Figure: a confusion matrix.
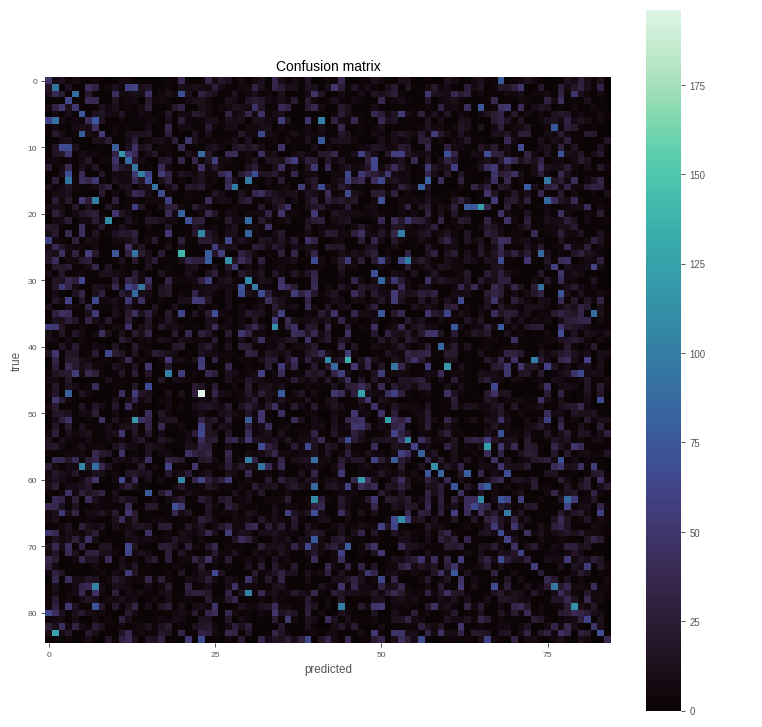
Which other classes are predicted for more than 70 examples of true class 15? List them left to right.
3, 30, 57, 75
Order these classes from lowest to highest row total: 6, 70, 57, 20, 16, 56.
20, 56, 6, 70, 16, 57
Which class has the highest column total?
1
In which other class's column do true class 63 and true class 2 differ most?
65
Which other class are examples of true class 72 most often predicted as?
68
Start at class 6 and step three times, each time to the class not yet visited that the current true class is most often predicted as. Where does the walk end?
21
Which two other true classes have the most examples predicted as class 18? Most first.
44, 58
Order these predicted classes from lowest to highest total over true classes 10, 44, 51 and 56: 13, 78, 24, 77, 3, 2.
78, 77, 24, 2, 3, 13
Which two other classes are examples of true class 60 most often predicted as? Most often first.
47, 20
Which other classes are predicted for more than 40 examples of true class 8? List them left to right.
5, 32, 58
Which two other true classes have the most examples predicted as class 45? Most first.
42, 70
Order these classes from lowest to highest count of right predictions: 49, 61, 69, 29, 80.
29, 80, 49, 69, 61
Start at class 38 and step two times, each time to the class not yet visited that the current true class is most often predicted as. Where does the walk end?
30
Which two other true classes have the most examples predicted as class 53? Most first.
66, 23
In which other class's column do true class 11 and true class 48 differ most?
23
